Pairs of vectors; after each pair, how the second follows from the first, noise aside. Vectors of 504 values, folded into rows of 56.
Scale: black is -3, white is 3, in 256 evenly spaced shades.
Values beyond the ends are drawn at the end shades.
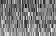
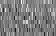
reversed, partly zeroed.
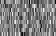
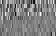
reversed, partly zeroed.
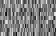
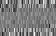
reversed, partly zeroed.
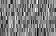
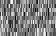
negated.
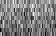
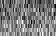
reversed.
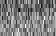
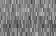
wrapped around, shrunk.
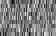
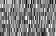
reversed.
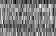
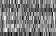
reversed.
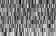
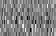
wrapped around, negated, partly zeroed.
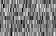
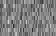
wrapped around, shrunk.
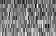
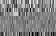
reversed, partly zeroed.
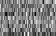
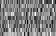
negated.
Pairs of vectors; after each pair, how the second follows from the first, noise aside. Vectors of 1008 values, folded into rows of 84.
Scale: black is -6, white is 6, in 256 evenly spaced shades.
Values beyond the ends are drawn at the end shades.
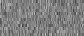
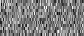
scaled up.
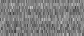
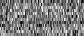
wrapped around, negated, scaled up.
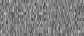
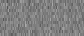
wrapped around, shrunk.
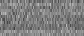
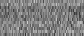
reversed.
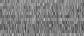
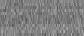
wrapped around, shrunk.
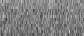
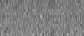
negated, shrunk.
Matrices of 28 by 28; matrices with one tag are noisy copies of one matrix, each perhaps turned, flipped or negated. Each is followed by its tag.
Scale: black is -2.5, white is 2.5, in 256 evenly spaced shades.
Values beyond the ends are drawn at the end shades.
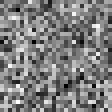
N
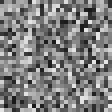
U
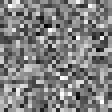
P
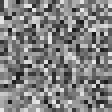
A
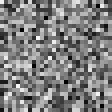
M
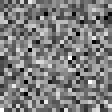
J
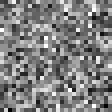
N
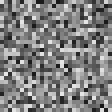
P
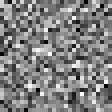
J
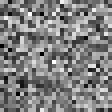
U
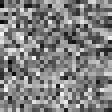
M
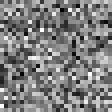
M
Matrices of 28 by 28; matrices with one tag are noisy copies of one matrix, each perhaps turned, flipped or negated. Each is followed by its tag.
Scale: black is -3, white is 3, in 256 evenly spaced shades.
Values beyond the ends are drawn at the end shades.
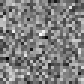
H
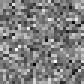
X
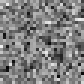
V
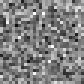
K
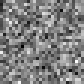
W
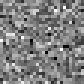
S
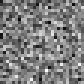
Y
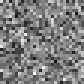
V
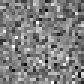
Y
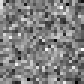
W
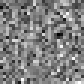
W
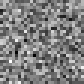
S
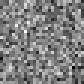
K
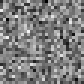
V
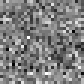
V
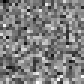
W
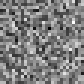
S
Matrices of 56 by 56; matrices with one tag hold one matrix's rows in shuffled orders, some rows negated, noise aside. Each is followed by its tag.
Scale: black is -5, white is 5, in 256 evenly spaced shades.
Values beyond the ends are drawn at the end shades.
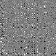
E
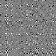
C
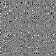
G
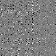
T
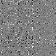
T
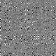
G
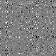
C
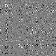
C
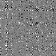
C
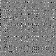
G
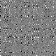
G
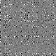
G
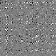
C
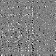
T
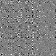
T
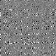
G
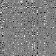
E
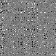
E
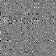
G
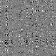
C
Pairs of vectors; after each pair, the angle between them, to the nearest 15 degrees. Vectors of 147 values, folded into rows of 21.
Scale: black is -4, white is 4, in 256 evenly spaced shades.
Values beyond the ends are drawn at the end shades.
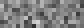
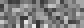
150 degrees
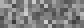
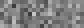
105 degrees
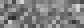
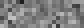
135 degrees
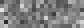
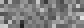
60 degrees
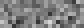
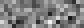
15 degrees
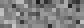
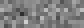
90 degrees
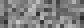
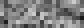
30 degrees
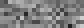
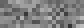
15 degrees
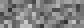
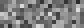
135 degrees
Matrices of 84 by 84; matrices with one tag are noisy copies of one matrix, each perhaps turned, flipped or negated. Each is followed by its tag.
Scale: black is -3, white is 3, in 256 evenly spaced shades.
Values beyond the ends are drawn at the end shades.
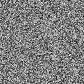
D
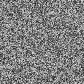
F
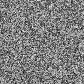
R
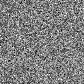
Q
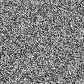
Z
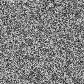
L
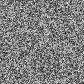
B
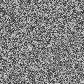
F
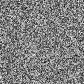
D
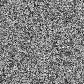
R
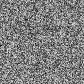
D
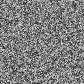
F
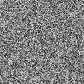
F
